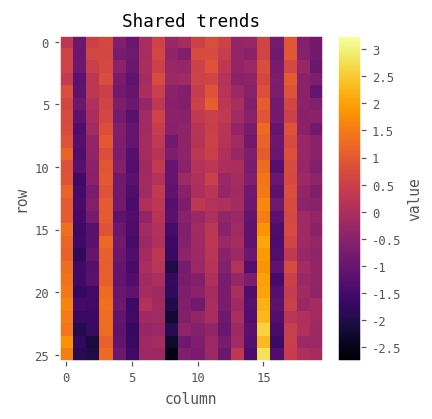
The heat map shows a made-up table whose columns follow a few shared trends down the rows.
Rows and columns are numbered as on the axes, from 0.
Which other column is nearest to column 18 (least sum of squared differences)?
13
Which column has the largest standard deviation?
2
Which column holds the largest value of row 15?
15
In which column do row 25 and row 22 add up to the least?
8
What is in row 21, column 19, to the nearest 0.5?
0
